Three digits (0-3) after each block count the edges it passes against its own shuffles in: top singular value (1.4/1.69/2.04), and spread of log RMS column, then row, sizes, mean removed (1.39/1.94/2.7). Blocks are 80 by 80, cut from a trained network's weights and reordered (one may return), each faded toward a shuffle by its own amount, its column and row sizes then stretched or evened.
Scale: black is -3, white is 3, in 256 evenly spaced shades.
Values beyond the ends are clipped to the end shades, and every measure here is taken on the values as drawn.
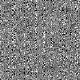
0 3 1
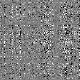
0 3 3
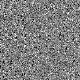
1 2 0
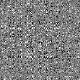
2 3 2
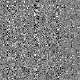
0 3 2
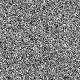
1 0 0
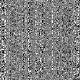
2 3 0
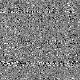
1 1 3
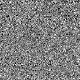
1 0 2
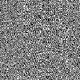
3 2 0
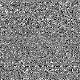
0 0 3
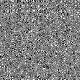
2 0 1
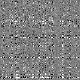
3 3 3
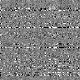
3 2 3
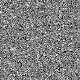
0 2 1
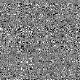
1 2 3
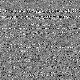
0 0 3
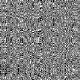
3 3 1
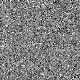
0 0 2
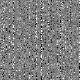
2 3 0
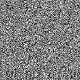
2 2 0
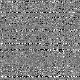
2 1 3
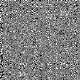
0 3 2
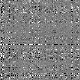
1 3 3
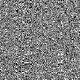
2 2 0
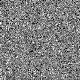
1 0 1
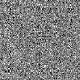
2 2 0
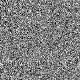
1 1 0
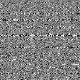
1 0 3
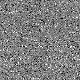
1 0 1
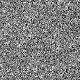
2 0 1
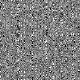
2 3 1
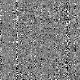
0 3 2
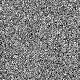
2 0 0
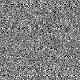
2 0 2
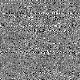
2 2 3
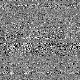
0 0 3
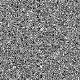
0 1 0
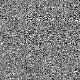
1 2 2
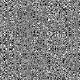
2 3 1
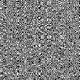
3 2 0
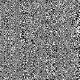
1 3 0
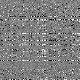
3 2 3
